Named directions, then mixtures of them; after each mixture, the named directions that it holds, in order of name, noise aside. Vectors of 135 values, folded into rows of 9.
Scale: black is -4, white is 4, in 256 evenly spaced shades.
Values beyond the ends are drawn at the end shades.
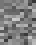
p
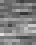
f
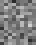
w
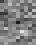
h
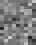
p, w.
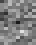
h.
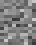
p.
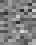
h, p.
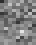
h.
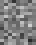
w.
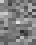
h.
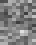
h, w.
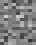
p, w.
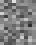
h, w.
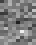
h.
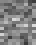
f, p.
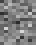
h, w.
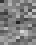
h.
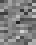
h, p.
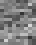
f, p.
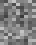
h, w.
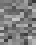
p.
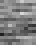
f.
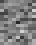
h, p.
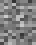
p, w.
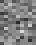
h, w.
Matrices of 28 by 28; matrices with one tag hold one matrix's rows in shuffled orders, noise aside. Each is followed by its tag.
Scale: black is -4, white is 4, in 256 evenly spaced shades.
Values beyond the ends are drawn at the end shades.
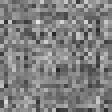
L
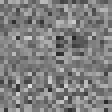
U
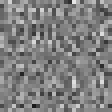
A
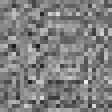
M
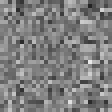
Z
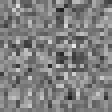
U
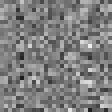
Z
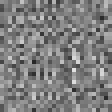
A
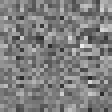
Z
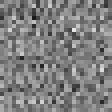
A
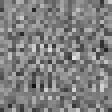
A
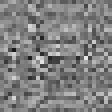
M
